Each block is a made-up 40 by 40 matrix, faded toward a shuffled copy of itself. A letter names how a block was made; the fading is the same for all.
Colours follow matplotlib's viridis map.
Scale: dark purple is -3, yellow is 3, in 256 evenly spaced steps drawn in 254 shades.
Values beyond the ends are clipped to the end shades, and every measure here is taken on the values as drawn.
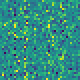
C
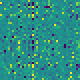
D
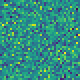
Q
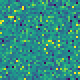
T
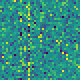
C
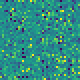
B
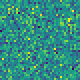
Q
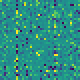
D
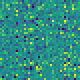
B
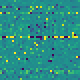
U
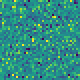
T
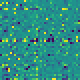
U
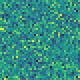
Q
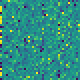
C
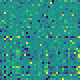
U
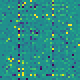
D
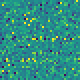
T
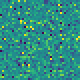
B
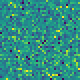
T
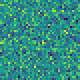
Q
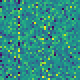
C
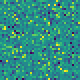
B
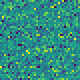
T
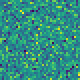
Q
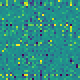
U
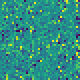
C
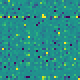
U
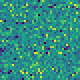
T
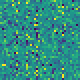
C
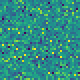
T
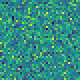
Q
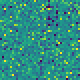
B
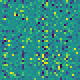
D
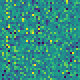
C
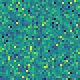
T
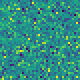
T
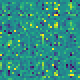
D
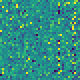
C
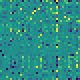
D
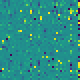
D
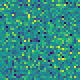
B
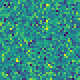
Q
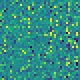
C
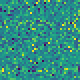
T
